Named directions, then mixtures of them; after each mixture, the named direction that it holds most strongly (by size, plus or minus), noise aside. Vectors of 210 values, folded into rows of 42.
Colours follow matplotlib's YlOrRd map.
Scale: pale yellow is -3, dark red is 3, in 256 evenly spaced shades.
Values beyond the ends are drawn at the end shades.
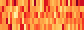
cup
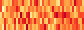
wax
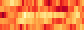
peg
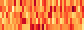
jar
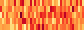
jar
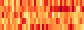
jar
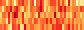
cup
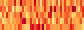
jar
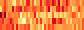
jar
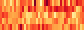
peg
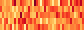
wax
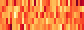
cup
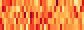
wax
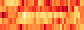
peg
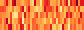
cup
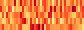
jar
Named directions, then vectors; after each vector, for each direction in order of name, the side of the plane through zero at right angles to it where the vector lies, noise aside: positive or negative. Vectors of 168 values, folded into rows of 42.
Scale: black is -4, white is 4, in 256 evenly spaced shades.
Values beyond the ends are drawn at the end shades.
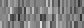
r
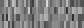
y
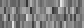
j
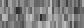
positive, positive, negative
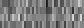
negative, negative, negative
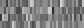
positive, positive, negative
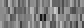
negative, positive, negative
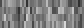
positive, positive, positive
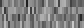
positive, positive, positive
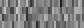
negative, negative, positive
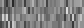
positive, negative, negative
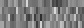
negative, positive, negative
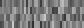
positive, negative, positive
